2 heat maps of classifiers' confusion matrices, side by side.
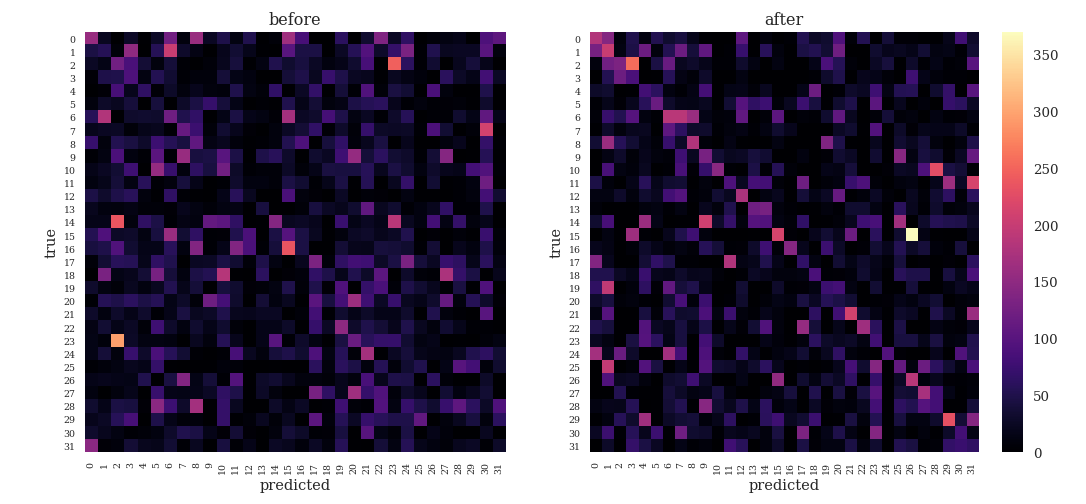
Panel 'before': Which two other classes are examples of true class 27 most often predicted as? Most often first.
20, 17
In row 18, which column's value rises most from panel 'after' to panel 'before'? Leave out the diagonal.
10
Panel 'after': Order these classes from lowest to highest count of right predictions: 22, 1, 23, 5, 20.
20, 23, 5, 22, 1
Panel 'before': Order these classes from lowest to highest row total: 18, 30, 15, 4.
30, 4, 15, 18
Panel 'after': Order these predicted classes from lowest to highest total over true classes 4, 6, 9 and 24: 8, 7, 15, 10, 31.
10, 15, 8, 31, 7
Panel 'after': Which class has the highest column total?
1
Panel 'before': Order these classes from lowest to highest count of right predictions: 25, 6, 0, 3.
25, 3, 6, 0
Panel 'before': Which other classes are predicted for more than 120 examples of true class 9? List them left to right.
7, 20, 27
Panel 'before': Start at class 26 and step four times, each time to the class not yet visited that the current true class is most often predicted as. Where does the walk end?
17
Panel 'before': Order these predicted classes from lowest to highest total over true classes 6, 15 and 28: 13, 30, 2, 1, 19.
13, 2, 19, 30, 1
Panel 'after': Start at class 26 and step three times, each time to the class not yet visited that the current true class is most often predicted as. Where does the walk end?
2
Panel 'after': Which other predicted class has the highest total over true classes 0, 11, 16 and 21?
31
